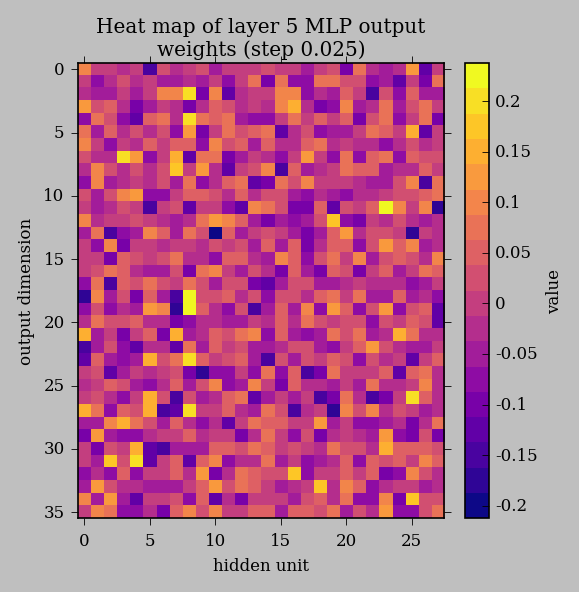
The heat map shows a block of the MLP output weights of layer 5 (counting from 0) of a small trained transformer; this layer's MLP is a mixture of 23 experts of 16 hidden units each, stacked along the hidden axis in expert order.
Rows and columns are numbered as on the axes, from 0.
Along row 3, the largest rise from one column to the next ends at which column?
20
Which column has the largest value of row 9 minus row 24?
17
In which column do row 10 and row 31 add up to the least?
5
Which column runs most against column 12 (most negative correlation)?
23
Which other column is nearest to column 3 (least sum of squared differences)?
4
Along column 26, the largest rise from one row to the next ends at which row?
10
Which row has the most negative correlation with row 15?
25
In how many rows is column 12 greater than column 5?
20
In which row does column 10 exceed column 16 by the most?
12
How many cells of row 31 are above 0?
13
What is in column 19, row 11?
-0.125
